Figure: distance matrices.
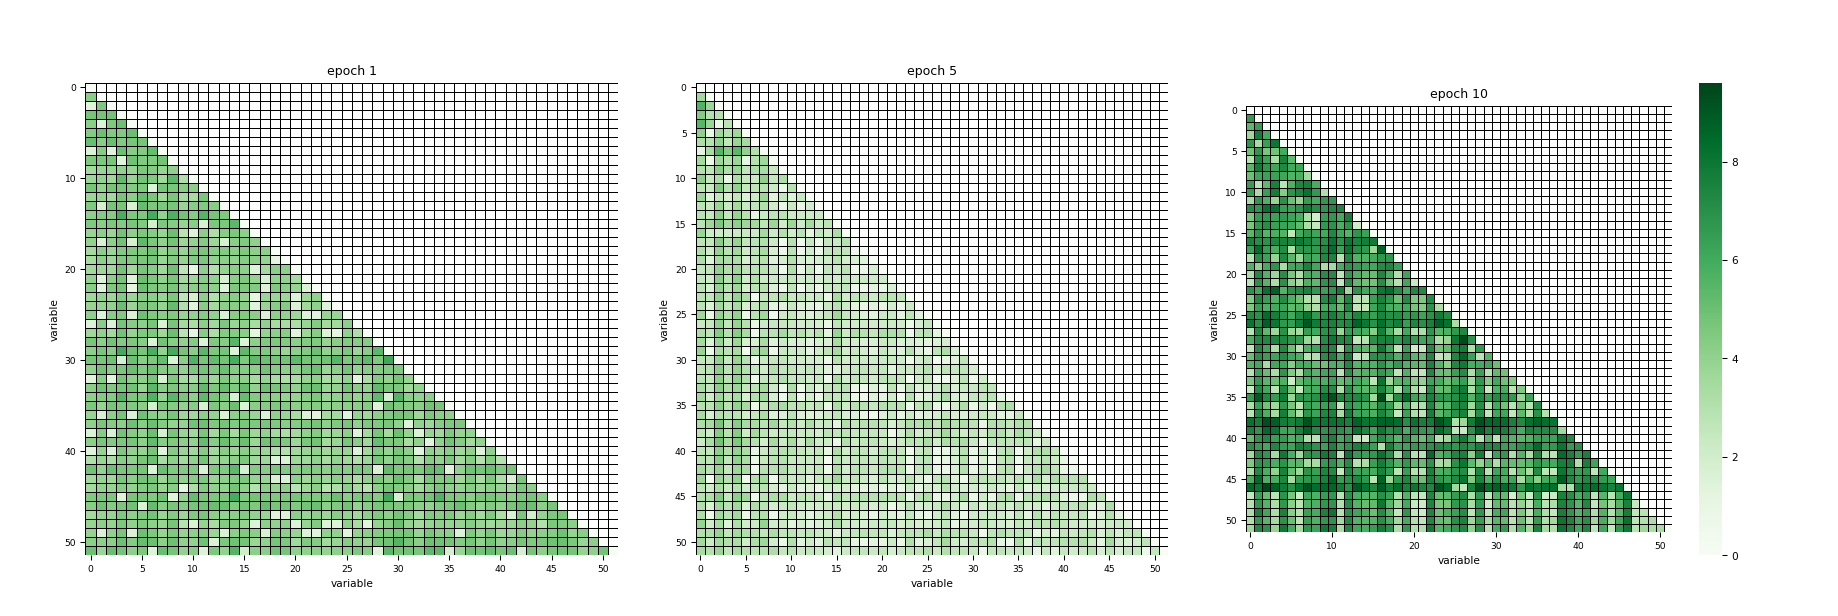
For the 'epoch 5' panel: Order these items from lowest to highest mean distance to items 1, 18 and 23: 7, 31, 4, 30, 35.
30, 35, 31, 7, 4
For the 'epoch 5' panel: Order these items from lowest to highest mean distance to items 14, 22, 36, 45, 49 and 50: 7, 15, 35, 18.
18, 35, 15, 7
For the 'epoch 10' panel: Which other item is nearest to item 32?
47
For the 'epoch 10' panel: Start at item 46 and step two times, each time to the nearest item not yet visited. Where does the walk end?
39
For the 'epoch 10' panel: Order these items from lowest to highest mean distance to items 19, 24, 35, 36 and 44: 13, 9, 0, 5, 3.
0, 5, 3, 13, 9
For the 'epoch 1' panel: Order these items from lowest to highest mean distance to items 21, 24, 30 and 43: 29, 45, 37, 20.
20, 45, 37, 29
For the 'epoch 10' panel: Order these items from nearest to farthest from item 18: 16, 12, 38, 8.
8, 16, 12, 38
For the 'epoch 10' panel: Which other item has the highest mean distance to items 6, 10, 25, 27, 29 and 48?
16
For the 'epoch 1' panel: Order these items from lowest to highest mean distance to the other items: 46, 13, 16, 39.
16, 13, 39, 46
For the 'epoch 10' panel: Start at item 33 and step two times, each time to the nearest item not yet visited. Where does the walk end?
15
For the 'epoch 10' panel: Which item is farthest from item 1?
35
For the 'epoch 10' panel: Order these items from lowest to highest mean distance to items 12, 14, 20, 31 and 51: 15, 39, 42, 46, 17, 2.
42, 15, 2, 17, 39, 46
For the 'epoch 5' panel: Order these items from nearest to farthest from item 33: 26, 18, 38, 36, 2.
18, 36, 26, 38, 2
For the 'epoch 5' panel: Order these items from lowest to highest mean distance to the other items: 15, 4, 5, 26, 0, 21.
26, 21, 5, 15, 0, 4
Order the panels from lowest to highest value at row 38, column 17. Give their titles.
epoch 5, epoch 1, epoch 10
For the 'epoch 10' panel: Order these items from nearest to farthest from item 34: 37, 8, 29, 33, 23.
29, 37, 33, 23, 8
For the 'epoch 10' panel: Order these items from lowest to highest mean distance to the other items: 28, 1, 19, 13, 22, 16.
13, 19, 28, 1, 22, 16
